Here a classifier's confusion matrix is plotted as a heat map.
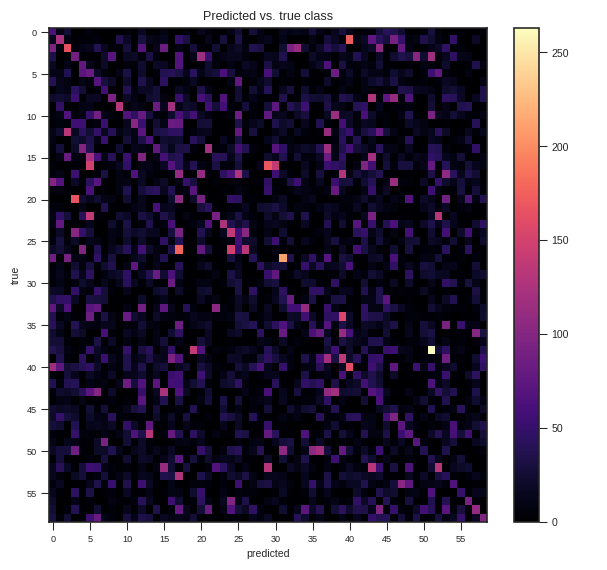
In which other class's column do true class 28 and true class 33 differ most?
22
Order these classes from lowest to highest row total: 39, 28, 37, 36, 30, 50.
37, 30, 28, 36, 50, 39
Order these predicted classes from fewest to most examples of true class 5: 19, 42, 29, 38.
42, 19, 29, 38
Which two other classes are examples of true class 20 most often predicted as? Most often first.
3, 17
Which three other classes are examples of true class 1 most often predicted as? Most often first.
40, 46, 43
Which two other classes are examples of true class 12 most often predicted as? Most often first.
2, 37
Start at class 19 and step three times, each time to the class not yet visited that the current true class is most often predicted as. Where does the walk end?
17
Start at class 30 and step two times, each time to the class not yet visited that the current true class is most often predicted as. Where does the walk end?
29
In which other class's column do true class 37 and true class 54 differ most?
47
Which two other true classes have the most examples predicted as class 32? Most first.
2, 33
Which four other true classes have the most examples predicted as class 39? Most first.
34, 17, 36, 50
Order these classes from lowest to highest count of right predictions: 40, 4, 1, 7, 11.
7, 4, 11, 1, 40
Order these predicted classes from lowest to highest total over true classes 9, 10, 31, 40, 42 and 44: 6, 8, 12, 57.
8, 57, 6, 12
